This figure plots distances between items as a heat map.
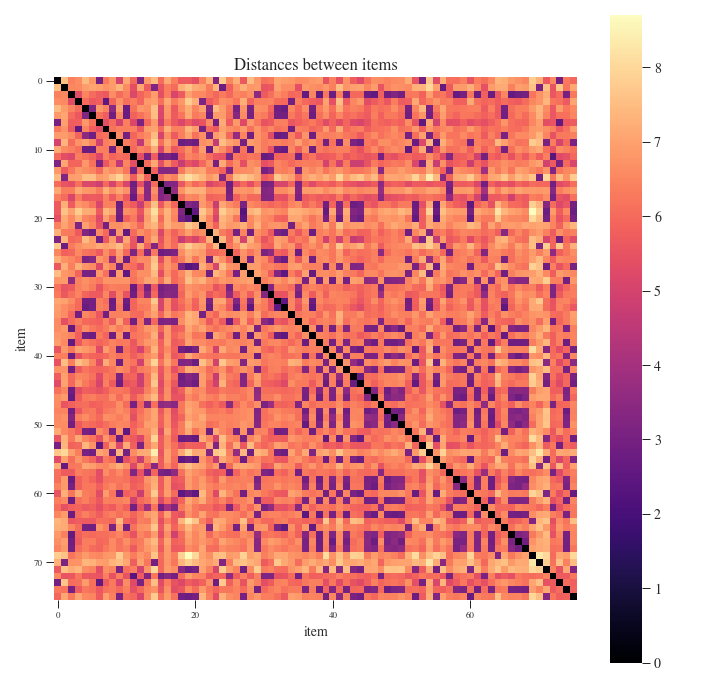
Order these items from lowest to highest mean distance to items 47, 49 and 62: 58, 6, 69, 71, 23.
58, 6, 23, 69, 71
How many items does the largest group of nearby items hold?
19
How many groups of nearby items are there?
8
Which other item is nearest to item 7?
3
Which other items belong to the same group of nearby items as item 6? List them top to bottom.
0, 12, 23, 53, 73
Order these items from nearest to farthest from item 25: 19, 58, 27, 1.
1, 58, 27, 19
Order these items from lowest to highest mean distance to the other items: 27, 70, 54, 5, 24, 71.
5, 27, 71, 54, 24, 70
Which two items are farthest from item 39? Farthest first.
69, 64
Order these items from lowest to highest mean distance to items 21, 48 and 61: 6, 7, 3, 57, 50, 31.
50, 3, 7, 6, 57, 31
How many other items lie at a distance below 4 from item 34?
3
